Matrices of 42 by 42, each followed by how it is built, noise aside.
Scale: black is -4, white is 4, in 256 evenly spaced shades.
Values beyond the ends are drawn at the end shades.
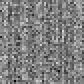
blocks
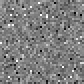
sparse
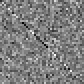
diagonal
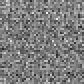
repeating columns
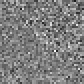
upper triangular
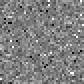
sparse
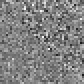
upper triangular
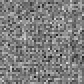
blocks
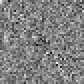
banded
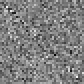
diagonal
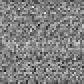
repeating columns
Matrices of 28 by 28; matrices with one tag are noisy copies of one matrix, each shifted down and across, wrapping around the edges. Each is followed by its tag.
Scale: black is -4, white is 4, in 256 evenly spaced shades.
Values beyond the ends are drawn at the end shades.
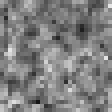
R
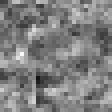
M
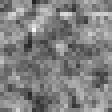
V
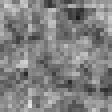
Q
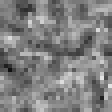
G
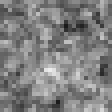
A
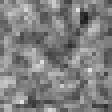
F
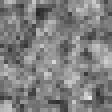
F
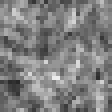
Q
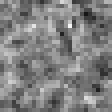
G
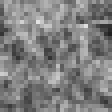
Q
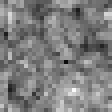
A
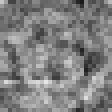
V
